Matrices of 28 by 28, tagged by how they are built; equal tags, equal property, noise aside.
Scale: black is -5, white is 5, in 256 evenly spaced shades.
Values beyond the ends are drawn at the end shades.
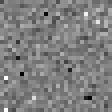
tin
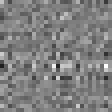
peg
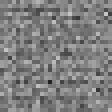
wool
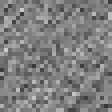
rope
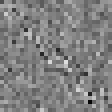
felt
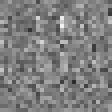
peg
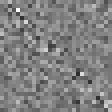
felt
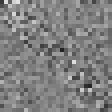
felt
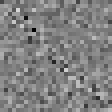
felt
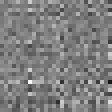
peg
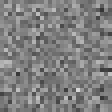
peg
